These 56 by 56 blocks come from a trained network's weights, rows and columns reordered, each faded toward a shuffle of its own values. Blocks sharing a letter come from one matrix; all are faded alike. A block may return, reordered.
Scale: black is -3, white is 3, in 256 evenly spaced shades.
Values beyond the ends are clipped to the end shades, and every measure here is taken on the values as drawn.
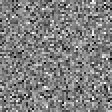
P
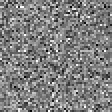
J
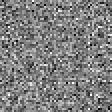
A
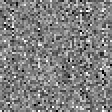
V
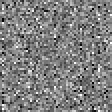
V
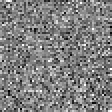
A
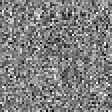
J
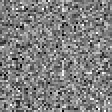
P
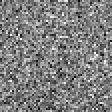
A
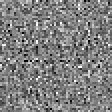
P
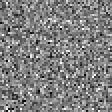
A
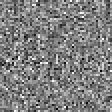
J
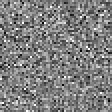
J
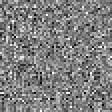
J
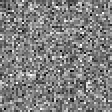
J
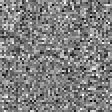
J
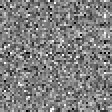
P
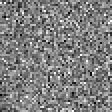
A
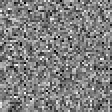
P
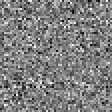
J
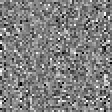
V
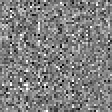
V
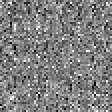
V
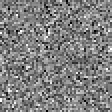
P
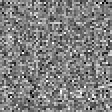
J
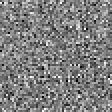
A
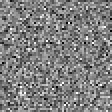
J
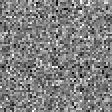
P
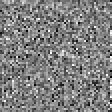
P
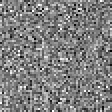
J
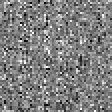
V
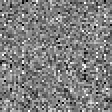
V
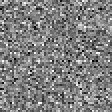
J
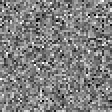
P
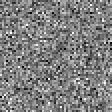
A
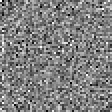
P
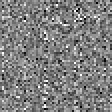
V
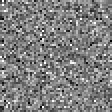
P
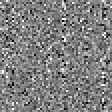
V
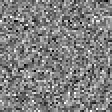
J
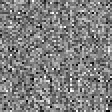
J
